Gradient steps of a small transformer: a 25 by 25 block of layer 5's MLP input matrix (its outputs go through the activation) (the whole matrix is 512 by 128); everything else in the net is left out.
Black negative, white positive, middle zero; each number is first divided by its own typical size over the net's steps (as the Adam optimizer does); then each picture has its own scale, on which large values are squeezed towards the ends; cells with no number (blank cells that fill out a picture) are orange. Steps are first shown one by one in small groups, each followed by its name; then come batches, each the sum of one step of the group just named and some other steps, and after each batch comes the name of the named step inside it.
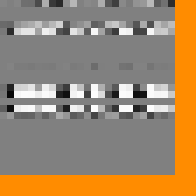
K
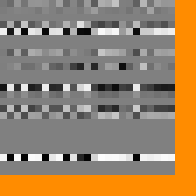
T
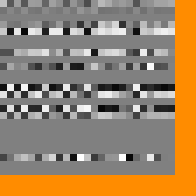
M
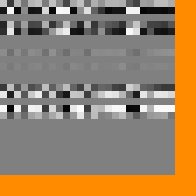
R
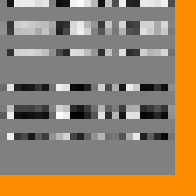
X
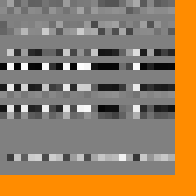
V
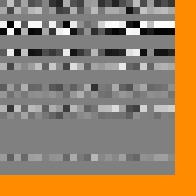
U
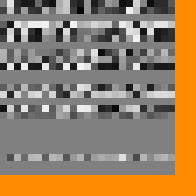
V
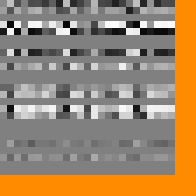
U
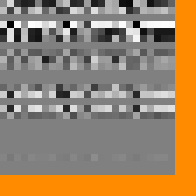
U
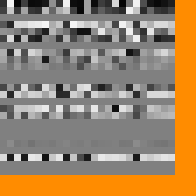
T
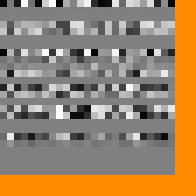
X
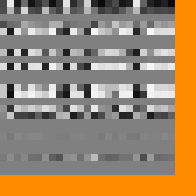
K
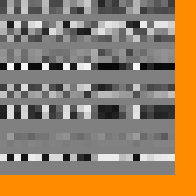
V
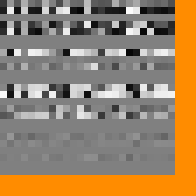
R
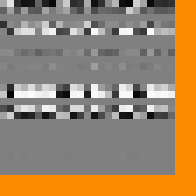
K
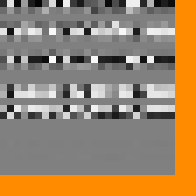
K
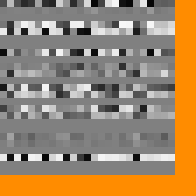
T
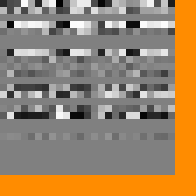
X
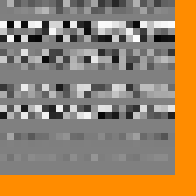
U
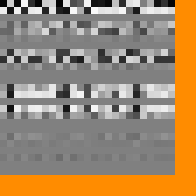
K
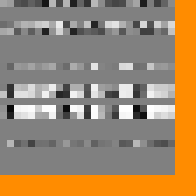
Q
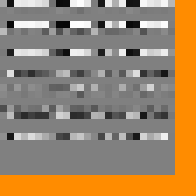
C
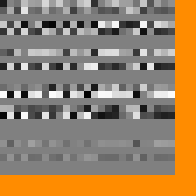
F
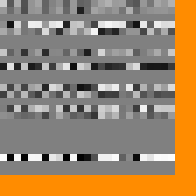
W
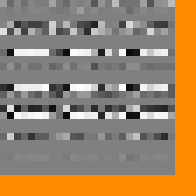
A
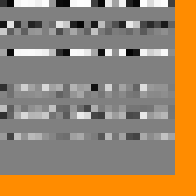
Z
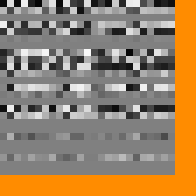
A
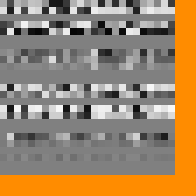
Q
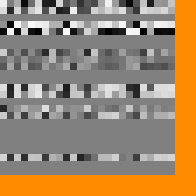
W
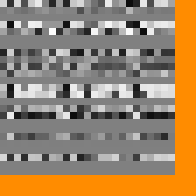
W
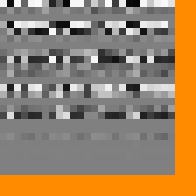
C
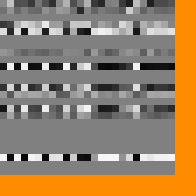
W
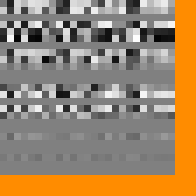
Z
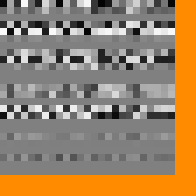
Z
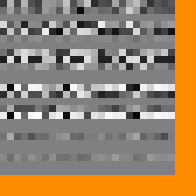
A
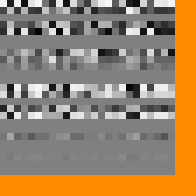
A
